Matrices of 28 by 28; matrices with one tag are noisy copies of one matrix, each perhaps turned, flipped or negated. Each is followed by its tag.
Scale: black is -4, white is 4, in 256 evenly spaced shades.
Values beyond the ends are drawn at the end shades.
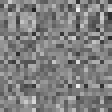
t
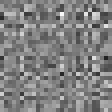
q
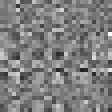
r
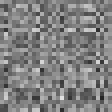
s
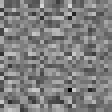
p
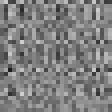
p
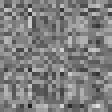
s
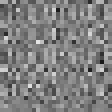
p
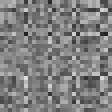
t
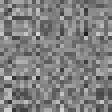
t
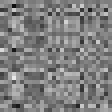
s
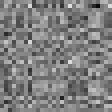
s
